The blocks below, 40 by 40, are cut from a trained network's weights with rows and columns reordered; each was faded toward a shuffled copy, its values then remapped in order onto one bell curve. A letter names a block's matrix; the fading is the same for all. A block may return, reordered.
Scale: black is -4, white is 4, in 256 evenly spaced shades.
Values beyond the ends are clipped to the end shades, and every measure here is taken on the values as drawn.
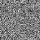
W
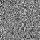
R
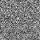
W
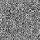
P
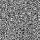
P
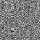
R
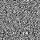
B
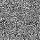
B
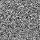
B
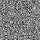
R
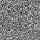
R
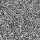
B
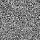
B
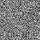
R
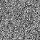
B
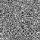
P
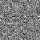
W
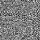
W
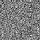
R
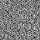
R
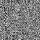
P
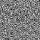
R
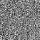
W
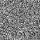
P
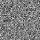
P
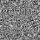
B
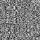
R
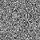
R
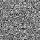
W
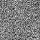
R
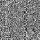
R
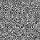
W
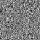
R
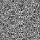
R
